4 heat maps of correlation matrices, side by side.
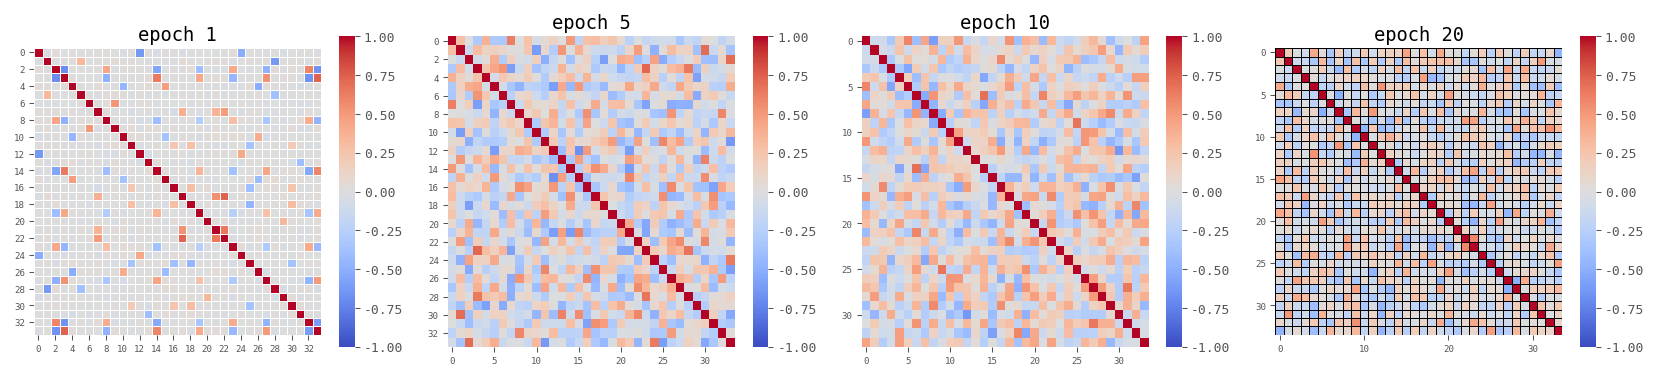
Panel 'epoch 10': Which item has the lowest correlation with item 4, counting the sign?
14
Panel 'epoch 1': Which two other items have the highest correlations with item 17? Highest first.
22, 21
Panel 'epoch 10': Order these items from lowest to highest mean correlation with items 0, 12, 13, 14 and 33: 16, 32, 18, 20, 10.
18, 32, 20, 16, 10
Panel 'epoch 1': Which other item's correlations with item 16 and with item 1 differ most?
28
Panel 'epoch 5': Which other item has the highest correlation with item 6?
3
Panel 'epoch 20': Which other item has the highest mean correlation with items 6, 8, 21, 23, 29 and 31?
22
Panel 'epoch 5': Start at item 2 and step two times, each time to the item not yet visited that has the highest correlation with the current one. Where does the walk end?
24
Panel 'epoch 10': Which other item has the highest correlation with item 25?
9
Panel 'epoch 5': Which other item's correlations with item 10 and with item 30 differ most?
1
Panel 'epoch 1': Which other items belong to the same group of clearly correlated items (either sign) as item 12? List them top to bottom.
0, 24
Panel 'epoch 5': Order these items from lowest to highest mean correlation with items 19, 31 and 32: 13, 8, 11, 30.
13, 30, 8, 11
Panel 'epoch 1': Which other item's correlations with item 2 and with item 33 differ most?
3
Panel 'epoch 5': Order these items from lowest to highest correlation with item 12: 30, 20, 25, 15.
15, 30, 20, 25
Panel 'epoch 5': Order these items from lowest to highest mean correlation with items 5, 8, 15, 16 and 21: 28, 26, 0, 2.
0, 28, 26, 2
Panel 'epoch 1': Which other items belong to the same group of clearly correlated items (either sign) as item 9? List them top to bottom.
6
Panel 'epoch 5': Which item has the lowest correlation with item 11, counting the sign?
33
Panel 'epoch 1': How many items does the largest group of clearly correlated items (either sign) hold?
9
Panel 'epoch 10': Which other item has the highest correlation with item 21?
6
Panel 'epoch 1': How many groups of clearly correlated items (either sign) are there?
9
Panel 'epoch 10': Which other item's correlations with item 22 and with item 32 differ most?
19
